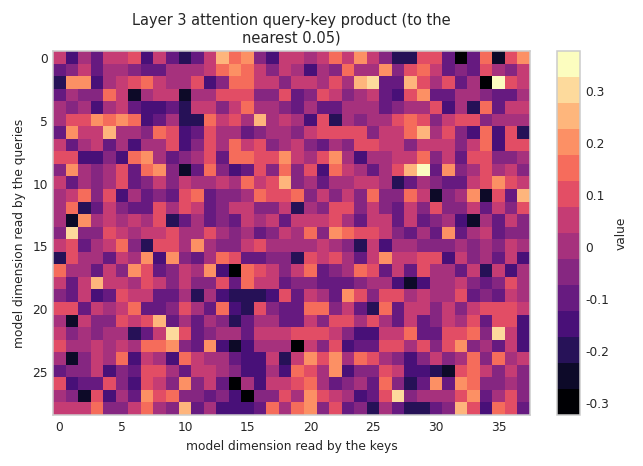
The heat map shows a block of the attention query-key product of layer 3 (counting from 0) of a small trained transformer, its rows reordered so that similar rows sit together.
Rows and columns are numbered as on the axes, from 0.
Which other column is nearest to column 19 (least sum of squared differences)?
17
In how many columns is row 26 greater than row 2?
14
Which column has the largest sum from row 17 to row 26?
20
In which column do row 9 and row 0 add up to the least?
10
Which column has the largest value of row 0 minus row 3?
6
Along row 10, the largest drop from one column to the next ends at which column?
19
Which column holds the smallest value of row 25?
31
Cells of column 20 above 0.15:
3
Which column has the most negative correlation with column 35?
34
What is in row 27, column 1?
-0.05
